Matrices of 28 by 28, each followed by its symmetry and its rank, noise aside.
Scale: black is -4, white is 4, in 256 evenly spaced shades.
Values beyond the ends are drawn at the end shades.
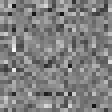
no symmetry, rank five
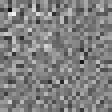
symmetric, rank seven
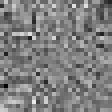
antisymmetric, rank six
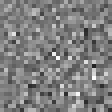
symmetric, rank seven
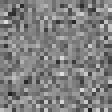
no symmetry, rank seven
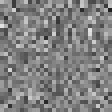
no symmetry, rank seven
